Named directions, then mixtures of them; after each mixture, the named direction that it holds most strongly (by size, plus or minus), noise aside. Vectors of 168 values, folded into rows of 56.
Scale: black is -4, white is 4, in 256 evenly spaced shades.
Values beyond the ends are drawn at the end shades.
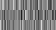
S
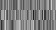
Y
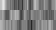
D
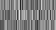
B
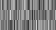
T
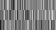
T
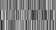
Y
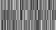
S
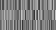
S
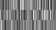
Y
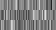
Y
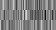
S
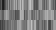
D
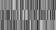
B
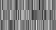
T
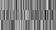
S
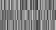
B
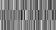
S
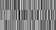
B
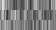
D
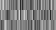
B
